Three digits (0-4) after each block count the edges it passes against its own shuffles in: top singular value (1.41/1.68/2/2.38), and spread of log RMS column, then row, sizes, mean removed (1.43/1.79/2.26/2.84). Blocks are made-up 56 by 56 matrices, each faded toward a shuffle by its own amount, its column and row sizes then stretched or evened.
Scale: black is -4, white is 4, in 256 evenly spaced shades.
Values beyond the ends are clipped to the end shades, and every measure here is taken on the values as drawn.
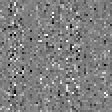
0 3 0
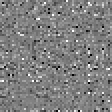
1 1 3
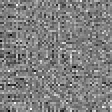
3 1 2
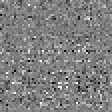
1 2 3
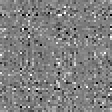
3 2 2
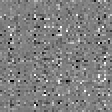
0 3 3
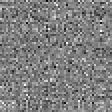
3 1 0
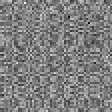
4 1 1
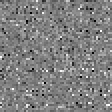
0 1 3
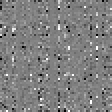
1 4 2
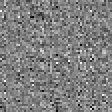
2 3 0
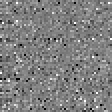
1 0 2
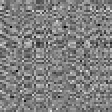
4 1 2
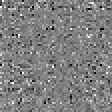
0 2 3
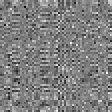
4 3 0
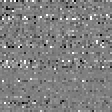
0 0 4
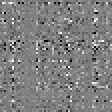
0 4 4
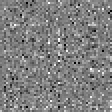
2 2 0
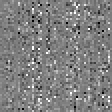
1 4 0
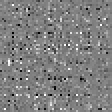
2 3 3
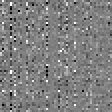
2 4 1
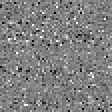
1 0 1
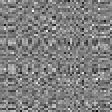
4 2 3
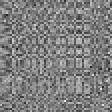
4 2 0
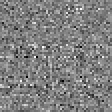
1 0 2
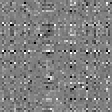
4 3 3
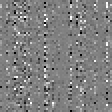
1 4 1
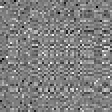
4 0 2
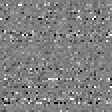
0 0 4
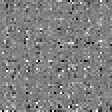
1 3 3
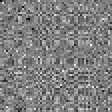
4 0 2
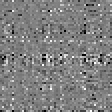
3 2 4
